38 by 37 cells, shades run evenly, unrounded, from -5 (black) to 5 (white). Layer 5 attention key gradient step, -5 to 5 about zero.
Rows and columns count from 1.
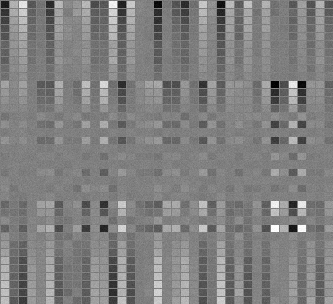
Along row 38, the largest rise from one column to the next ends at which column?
14
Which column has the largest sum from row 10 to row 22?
33
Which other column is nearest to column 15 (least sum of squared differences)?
28
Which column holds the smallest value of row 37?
13
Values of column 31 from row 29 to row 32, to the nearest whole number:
5 0 0 0
